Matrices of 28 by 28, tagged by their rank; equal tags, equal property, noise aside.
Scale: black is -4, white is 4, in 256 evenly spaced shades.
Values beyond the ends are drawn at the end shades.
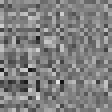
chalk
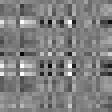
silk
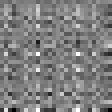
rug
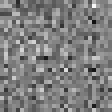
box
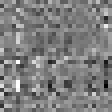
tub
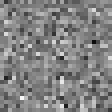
box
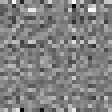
tub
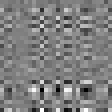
silk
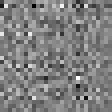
tub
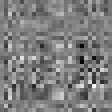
chalk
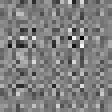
rug
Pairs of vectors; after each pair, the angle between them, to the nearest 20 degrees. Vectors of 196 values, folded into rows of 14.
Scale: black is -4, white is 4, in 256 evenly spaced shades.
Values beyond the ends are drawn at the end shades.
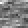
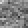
40 degrees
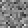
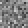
60 degrees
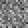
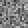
80 degrees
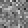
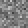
40 degrees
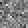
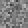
100 degrees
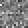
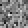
140 degrees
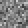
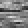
80 degrees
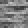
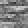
160 degrees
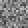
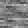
100 degrees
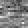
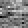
160 degrees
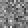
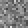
40 degrees
